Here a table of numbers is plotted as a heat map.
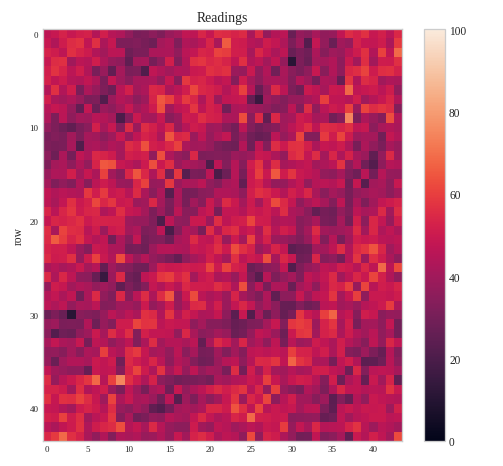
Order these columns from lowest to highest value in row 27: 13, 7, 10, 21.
10, 7, 13, 21
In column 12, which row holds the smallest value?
4
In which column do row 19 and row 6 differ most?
37
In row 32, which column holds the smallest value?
1
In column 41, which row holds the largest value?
25
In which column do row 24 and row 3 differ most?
30
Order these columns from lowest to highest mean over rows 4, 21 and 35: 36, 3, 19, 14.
19, 36, 14, 3
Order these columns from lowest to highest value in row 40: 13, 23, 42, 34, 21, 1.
13, 34, 42, 1, 21, 23
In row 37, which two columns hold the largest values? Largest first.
9, 6
